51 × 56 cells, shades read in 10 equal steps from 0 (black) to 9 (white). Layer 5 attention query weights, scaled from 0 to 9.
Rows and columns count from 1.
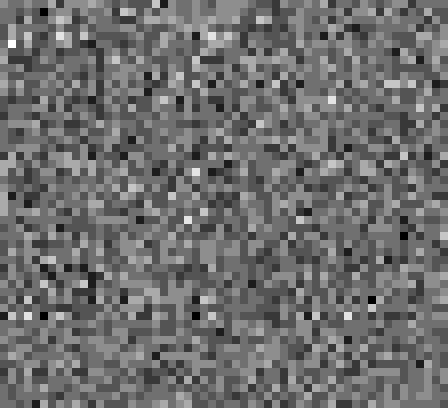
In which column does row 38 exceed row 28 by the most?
18
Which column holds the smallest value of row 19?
44
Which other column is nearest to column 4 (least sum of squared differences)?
27
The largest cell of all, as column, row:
2, 6
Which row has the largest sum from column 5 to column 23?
33
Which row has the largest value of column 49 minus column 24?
11
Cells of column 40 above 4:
14
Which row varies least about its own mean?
41
